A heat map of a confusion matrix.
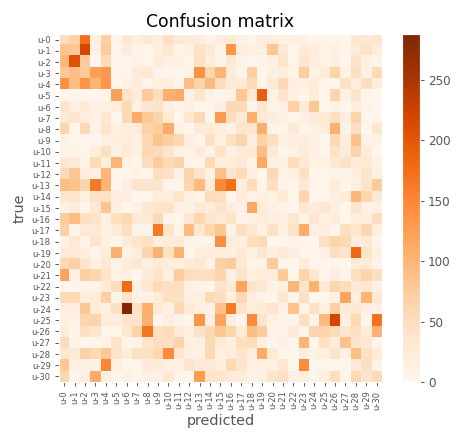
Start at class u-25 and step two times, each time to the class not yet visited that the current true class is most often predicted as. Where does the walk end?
u-8
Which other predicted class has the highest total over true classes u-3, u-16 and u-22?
u-6
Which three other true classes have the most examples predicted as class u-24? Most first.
u-22, u-6, u-26
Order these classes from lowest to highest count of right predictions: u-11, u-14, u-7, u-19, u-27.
u-19, u-14, u-11, u-27, u-7
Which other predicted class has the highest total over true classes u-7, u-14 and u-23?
u-15
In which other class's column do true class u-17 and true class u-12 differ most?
u-9
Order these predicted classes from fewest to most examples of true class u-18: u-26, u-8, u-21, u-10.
u-21, u-10, u-8, u-26
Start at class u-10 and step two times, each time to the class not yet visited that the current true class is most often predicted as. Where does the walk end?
u-28
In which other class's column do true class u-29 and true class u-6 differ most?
u-4
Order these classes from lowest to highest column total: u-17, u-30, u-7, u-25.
u-25, u-7, u-30, u-17
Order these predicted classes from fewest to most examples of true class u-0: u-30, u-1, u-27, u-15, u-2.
u-27, u-15, u-30, u-1, u-2
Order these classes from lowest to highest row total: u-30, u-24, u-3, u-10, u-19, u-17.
u-10, u-30, u-19, u-17, u-3, u-24
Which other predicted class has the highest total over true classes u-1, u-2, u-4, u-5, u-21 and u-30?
u-0
